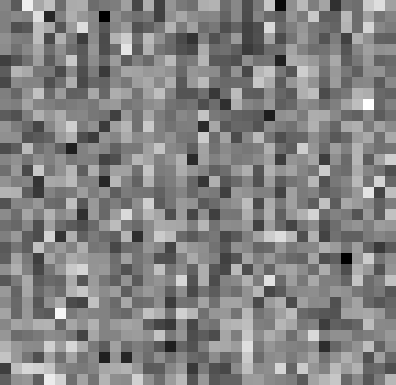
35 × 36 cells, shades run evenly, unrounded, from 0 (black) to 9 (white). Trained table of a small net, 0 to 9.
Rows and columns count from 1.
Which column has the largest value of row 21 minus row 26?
11
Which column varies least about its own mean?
9
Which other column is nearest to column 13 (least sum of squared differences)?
31
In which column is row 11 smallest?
25
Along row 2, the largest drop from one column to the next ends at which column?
5
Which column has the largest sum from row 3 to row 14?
34
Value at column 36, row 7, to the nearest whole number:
4
